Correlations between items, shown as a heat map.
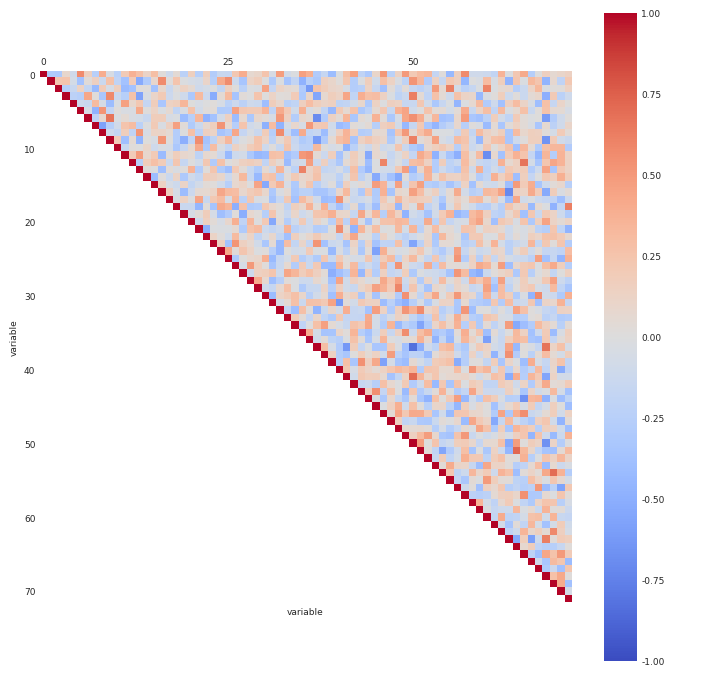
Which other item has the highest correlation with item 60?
2
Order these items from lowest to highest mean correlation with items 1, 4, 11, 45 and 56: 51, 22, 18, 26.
26, 22, 18, 51
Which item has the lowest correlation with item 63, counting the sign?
16
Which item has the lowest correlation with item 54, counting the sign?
51
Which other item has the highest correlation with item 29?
48
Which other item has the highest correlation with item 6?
9
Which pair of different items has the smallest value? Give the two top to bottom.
37, 50
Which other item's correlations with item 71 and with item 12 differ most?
69
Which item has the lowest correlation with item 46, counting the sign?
39
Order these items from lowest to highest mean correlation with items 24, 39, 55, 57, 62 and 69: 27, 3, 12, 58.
27, 58, 3, 12
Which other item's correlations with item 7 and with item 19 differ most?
24
